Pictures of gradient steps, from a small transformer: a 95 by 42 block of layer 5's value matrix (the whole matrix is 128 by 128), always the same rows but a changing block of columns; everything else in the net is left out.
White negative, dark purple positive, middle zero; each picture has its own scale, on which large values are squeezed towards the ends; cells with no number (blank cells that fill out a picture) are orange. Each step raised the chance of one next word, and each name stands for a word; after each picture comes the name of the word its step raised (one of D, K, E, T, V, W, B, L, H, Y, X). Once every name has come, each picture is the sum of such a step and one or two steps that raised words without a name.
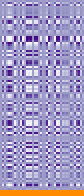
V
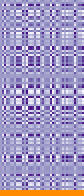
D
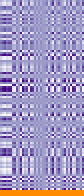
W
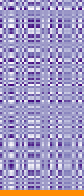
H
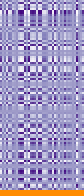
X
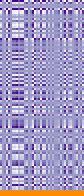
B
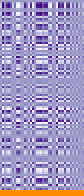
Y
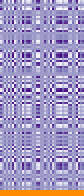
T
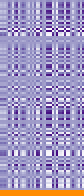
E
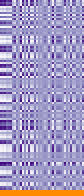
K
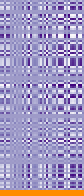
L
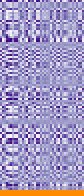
B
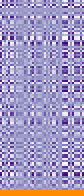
V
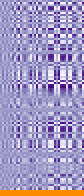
H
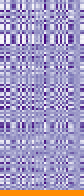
Y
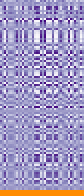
T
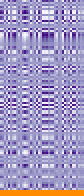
E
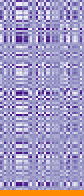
D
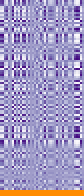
H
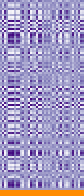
E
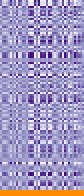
K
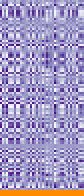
X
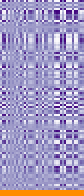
B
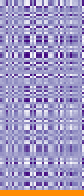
K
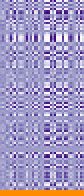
V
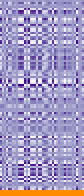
W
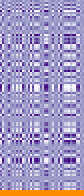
L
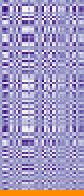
T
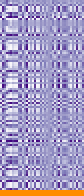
L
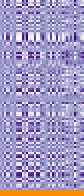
V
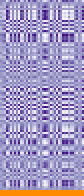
E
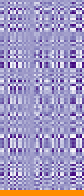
W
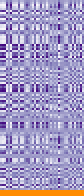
Y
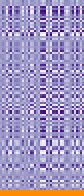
E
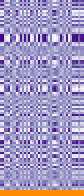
V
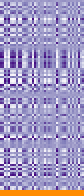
W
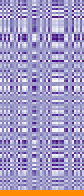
V
